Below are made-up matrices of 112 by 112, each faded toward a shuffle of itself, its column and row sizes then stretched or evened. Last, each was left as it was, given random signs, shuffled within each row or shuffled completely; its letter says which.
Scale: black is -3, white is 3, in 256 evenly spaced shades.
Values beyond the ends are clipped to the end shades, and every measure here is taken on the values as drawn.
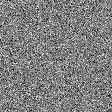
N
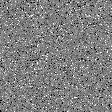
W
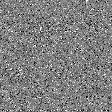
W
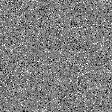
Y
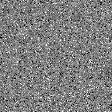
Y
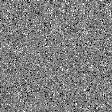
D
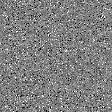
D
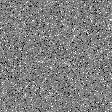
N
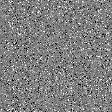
D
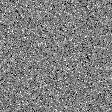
N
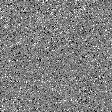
W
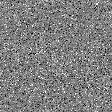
W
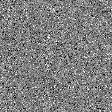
Y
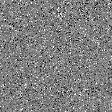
Y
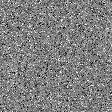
N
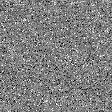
W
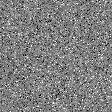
N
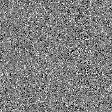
Y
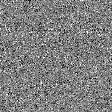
W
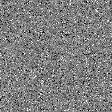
Y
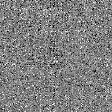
D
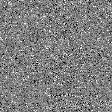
Y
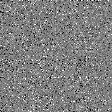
Y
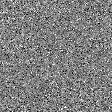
W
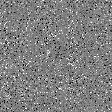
D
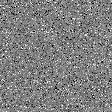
W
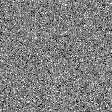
W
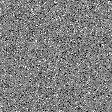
N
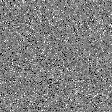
W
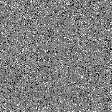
D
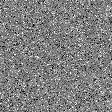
N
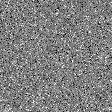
N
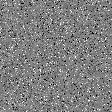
N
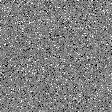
W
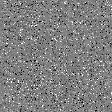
D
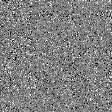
Y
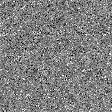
W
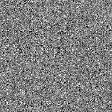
D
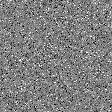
N
